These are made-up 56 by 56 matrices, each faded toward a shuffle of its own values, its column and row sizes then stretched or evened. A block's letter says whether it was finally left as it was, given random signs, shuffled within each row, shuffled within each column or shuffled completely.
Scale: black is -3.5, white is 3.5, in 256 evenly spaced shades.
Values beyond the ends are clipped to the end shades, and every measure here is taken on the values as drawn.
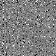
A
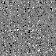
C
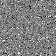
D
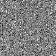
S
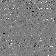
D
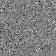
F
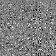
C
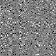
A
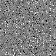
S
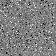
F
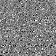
D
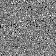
D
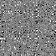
A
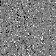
S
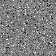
S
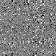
A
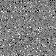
D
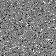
F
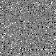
C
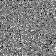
D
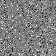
S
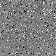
D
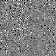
A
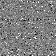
D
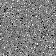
F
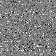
D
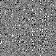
C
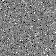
F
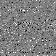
D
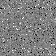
D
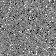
F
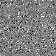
D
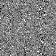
S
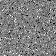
F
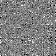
A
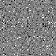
A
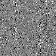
S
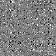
A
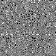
C
